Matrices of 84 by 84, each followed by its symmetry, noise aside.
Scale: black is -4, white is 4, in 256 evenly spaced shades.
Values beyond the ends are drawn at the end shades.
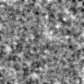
symmetric across the other diagonal.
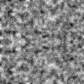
mirrored top to bottom.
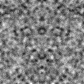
mirrored left to right.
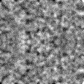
mirrored top to bottom.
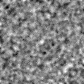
symmetric.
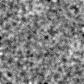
symmetric across the other diagonal.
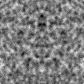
mirrored left to right.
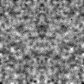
mirrored left to right.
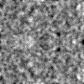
mirrored top to bottom.
